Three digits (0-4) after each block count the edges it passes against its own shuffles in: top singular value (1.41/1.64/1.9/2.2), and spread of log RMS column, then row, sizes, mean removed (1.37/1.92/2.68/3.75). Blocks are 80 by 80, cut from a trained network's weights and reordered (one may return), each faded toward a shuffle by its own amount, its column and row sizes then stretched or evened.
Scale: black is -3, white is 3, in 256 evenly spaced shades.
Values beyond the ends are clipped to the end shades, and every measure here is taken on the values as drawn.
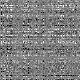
4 3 3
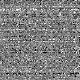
2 2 3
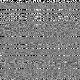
4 1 4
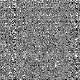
1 3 1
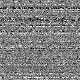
4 1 3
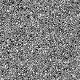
0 1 0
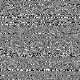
1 0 4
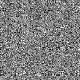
2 0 2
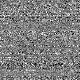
0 0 3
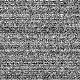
4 1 1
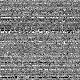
4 0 3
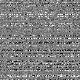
3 1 4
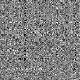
2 2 2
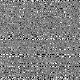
1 2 4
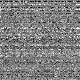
3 0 3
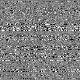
0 0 4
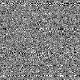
3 1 3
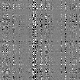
2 4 2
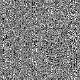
1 3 0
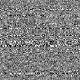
4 0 3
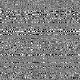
3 1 4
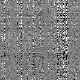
3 4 0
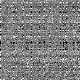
4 3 2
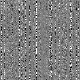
2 4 0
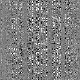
0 4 2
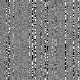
3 4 0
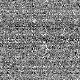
2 2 2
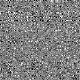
2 2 3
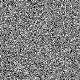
0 1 1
